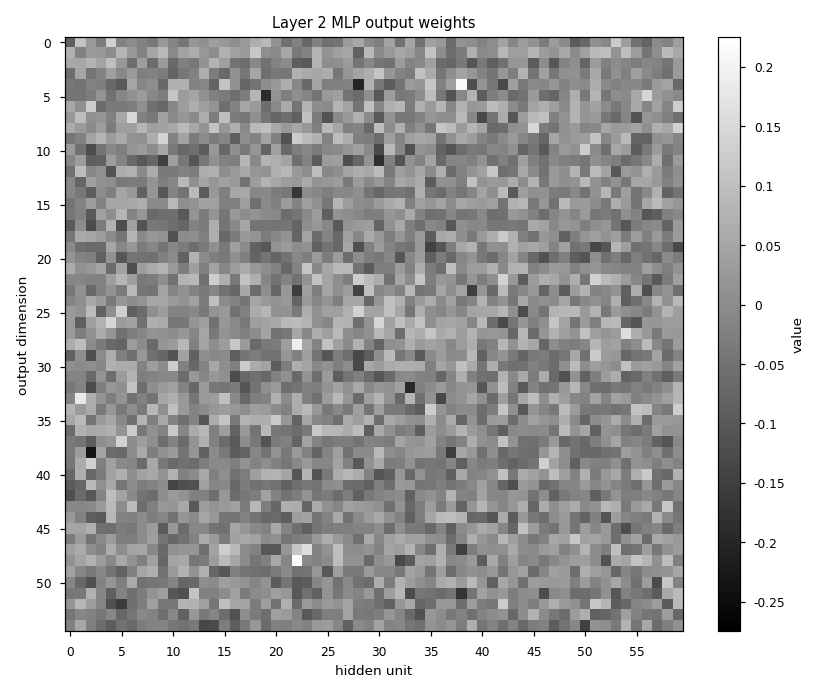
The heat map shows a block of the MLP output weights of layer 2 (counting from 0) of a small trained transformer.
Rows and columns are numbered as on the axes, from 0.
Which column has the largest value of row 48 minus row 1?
22
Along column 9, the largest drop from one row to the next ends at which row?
11
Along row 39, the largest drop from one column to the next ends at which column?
3
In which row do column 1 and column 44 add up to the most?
33
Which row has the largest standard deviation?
4
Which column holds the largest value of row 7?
6
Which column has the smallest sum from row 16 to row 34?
7
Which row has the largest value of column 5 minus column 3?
25
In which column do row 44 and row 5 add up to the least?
19
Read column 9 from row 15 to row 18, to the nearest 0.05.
0 -0.05 -0.05 0
